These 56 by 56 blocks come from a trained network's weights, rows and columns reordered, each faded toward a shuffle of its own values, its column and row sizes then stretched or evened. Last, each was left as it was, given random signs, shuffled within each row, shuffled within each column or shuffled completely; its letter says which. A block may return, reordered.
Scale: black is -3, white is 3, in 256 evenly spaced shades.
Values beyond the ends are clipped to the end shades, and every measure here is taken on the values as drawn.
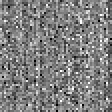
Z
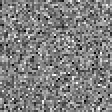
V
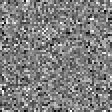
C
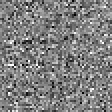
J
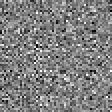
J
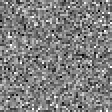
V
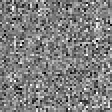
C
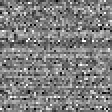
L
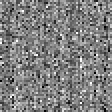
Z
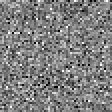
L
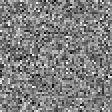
Z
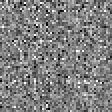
C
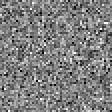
V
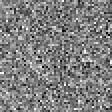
L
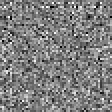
C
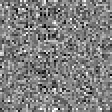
J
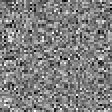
J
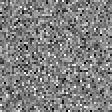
V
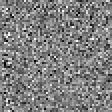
Z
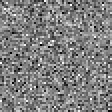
V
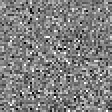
C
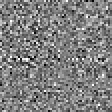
J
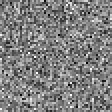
V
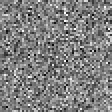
Z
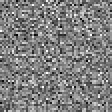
J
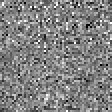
C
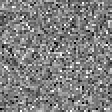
V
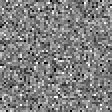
V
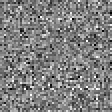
C
